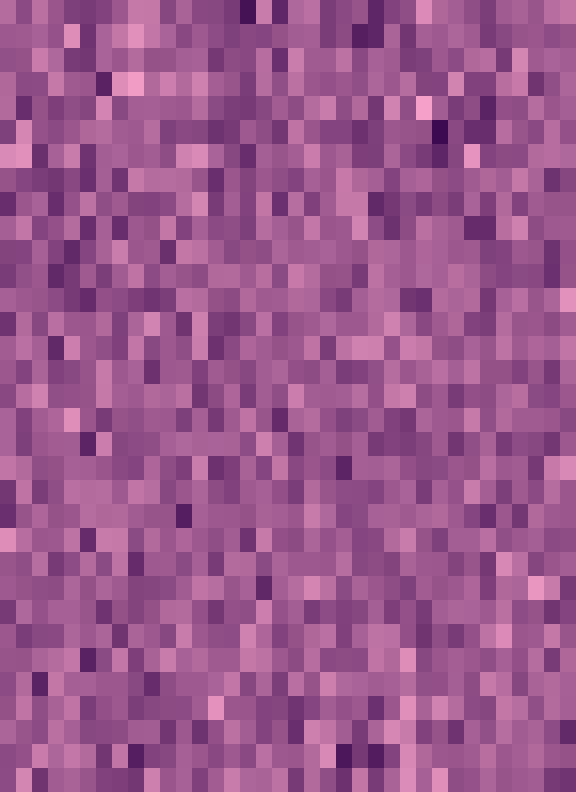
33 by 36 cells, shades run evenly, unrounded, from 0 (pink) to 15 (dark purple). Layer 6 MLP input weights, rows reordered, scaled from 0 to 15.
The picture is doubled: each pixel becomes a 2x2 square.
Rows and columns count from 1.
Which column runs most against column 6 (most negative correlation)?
1
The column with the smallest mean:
20
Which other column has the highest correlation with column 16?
24
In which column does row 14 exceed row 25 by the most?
34
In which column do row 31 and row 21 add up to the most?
19
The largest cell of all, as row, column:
6, 28
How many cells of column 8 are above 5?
26
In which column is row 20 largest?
22
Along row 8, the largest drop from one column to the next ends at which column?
9
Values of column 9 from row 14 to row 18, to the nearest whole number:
6 4 6 7 8
